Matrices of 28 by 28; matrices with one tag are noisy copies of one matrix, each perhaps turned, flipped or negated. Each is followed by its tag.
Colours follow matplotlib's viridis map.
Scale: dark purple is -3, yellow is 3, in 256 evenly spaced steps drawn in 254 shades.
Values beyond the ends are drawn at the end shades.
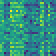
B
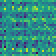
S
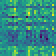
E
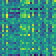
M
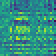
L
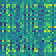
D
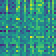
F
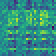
E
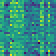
B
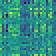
M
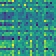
F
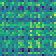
S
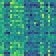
B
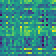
M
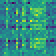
E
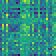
M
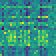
E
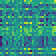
M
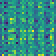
S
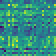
M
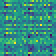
D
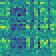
E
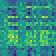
E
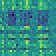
E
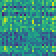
B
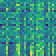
F
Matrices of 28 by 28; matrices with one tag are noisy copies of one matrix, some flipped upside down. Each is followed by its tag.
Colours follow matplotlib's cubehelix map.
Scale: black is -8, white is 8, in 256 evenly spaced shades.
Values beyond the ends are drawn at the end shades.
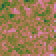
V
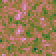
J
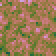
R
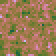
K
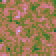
J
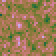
J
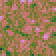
R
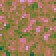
R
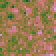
V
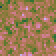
R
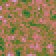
K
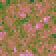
R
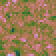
K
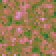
J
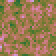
K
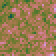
V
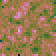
J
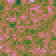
K
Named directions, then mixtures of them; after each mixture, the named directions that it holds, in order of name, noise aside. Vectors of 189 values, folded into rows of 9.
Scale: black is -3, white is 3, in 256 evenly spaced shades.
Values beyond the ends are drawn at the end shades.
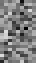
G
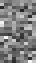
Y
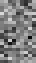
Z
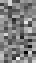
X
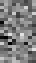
G, Y, Z.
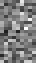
G, Y.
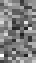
G, X, Z.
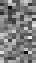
X, Z.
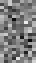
X.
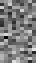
X, Y.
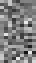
X.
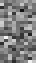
Y.
